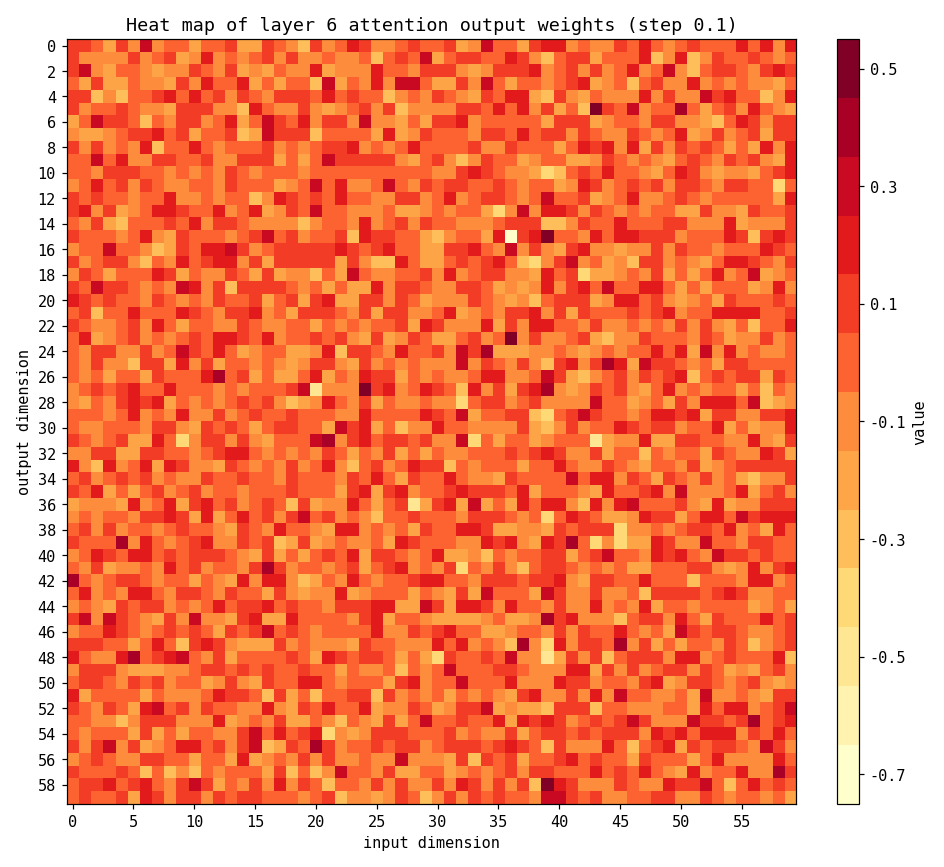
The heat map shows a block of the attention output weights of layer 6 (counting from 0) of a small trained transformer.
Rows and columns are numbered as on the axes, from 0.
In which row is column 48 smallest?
1
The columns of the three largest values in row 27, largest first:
24, 39, 19
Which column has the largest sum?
59
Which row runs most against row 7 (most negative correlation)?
55
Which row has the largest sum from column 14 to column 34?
44
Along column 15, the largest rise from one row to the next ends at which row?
13
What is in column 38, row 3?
0
